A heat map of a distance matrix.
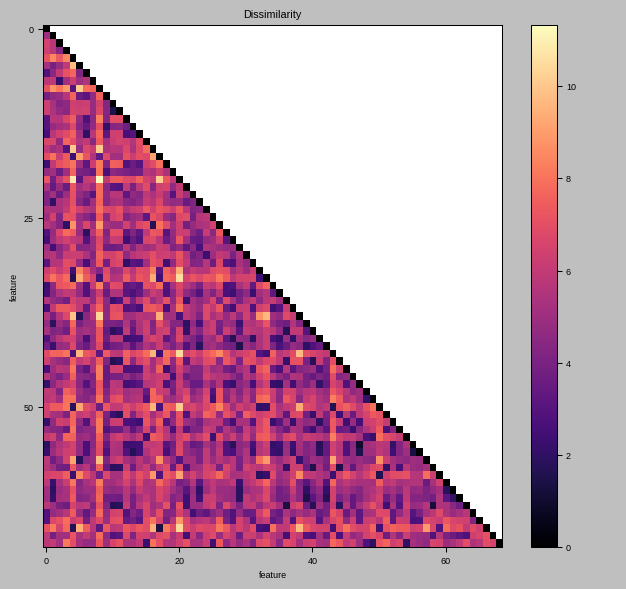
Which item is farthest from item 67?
8
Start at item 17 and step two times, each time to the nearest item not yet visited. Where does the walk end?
4
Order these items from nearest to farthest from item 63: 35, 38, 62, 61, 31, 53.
53, 62, 61, 35, 31, 38
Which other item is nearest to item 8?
33
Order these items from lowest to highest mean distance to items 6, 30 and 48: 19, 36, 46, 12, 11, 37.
12, 19, 46, 37, 36, 11
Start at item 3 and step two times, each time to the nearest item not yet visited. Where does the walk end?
16
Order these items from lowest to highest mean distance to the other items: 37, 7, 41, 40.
41, 40, 7, 37
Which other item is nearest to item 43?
50
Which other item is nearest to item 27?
6
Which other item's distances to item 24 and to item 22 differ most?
19
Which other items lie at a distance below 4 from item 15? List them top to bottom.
25, 48, 49, 54, 68
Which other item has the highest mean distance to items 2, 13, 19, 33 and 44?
20
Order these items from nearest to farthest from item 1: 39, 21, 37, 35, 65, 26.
39, 21, 35, 26, 37, 65
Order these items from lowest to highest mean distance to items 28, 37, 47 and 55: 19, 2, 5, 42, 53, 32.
42, 19, 53, 5, 32, 2
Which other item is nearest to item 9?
13
